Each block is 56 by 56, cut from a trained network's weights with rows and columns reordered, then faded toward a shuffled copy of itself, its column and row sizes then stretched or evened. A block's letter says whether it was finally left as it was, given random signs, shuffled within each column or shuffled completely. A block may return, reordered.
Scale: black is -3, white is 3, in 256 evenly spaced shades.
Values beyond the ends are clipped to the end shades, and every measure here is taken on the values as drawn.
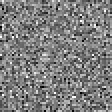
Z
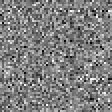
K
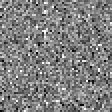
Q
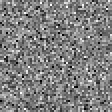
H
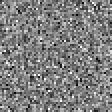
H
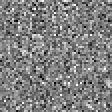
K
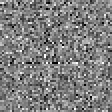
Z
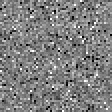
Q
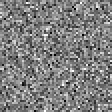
H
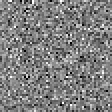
K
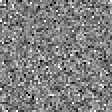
H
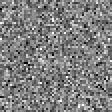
H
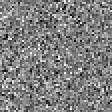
Q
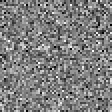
Z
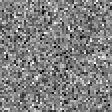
H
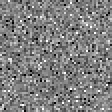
H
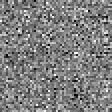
K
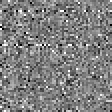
K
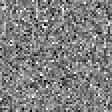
Q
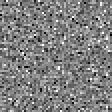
H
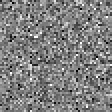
Q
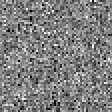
Q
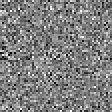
K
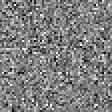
Z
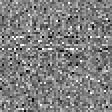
K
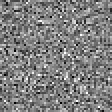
K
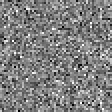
H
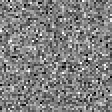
H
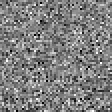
Z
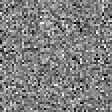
K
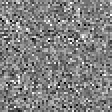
Z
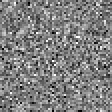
K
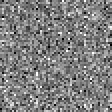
Z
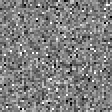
Q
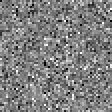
Q
